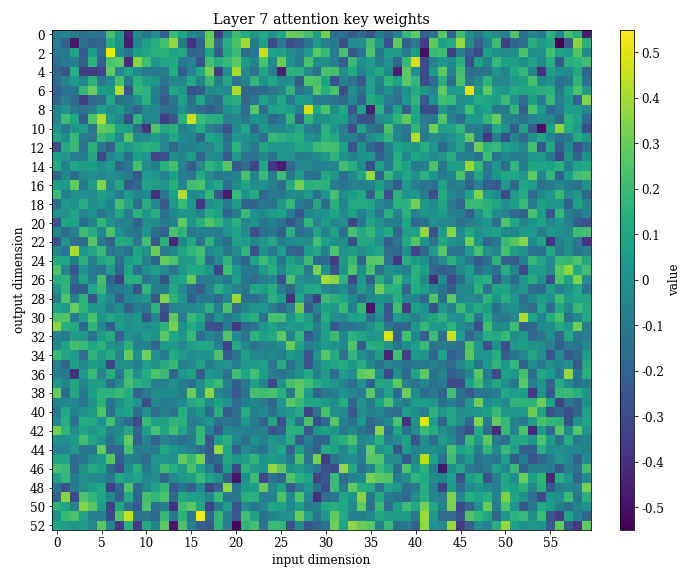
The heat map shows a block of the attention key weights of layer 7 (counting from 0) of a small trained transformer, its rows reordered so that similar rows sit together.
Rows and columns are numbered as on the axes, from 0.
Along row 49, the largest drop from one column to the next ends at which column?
2
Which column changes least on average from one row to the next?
14
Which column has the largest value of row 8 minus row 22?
28
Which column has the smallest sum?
9
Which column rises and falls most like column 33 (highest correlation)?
59
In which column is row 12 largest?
47
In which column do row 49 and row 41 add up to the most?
41
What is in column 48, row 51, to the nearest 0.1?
0.1
